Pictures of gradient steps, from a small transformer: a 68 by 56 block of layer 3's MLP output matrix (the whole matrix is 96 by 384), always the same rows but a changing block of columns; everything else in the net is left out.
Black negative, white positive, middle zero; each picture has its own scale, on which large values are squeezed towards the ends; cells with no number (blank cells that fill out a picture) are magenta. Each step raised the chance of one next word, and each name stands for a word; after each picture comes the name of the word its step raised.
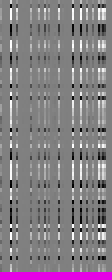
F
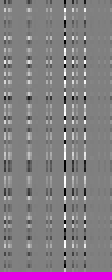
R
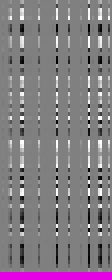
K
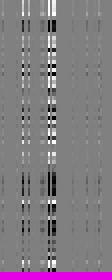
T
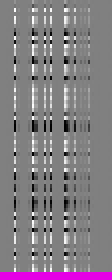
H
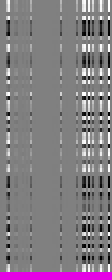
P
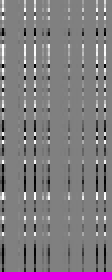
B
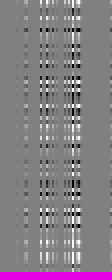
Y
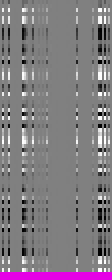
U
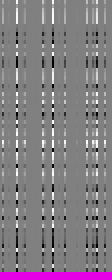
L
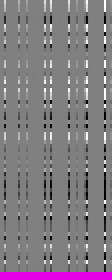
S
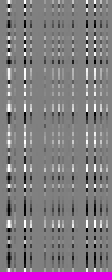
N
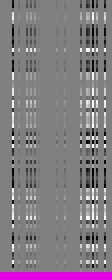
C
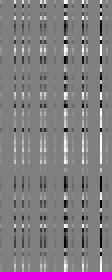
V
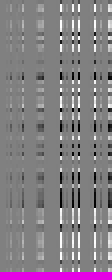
H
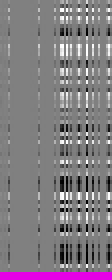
B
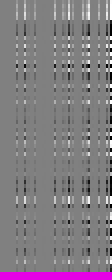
T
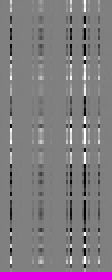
U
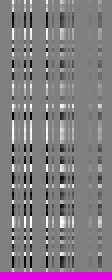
N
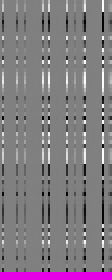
R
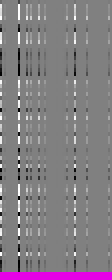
K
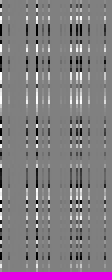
C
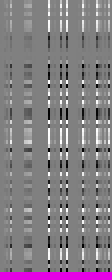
L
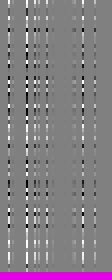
Y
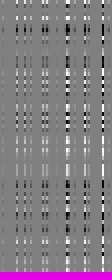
Y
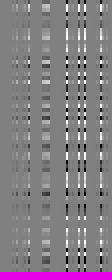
R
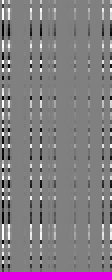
F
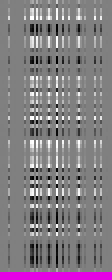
K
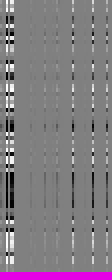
H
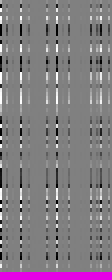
C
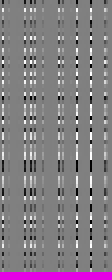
R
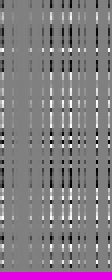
C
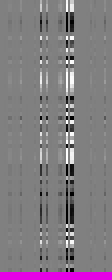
R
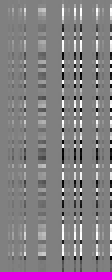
F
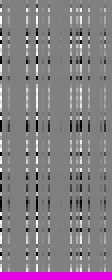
H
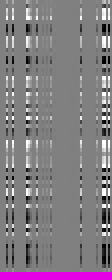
K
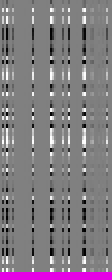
U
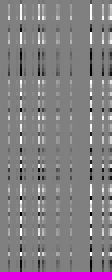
K
